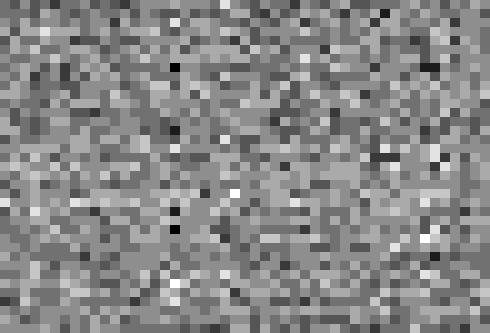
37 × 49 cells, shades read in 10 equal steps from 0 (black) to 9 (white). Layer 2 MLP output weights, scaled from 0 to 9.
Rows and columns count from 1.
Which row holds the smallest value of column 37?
11
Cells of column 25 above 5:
9
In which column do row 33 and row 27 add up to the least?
24
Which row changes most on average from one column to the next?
3
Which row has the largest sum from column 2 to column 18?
23
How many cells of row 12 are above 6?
2
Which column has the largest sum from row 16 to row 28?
4
